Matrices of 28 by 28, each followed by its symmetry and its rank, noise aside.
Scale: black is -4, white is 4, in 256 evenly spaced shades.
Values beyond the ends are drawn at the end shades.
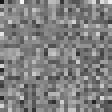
no symmetry, rank four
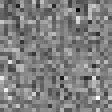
no symmetry, rank six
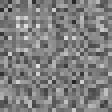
symmetric, rank five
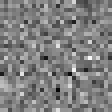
antisymmetric, rank six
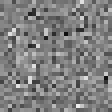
antisymmetric, rank six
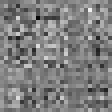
no symmetry, rank four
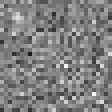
symmetric, rank six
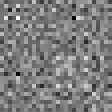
symmetric, rank five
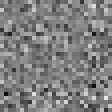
antisymmetric, rank six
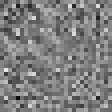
symmetric, rank six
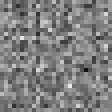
antisymmetric, rank six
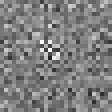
symmetric, rank four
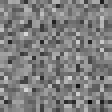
no symmetry, rank six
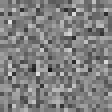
antisymmetric, rank six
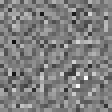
symmetric, rank six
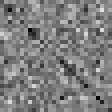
symmetric, rank four
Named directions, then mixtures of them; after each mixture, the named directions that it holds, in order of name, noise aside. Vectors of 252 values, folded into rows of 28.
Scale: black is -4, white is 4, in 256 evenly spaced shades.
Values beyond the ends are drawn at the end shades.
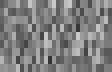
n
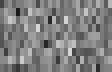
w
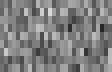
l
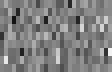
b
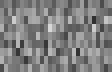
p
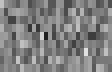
l, n, w.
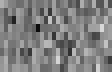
b, l, w.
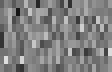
b, w.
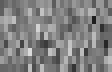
l, p, w.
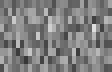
p.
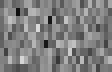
w.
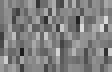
b, n.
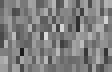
b, n.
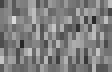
n, p, w.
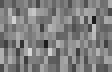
p, w.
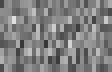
n, p, w.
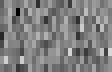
b, w.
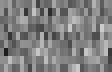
l.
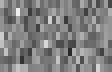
w.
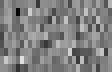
b, w.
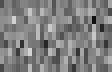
l, p, w.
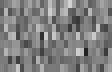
l, n.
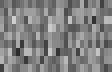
p.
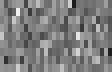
b, n, w.
